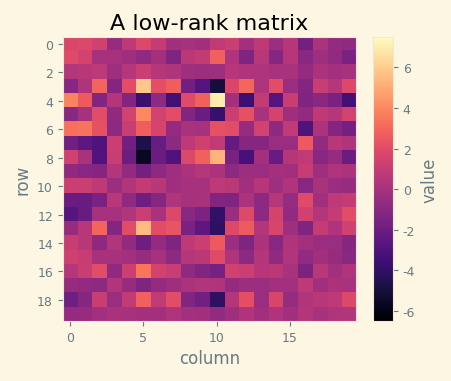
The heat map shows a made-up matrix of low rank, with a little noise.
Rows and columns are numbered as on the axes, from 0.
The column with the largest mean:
5
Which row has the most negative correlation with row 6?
11
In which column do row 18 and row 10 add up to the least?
10
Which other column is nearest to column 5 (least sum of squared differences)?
2
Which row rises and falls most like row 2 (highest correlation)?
16
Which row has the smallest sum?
7
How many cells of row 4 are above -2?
15
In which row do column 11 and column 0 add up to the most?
6
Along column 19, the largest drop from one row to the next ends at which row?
4
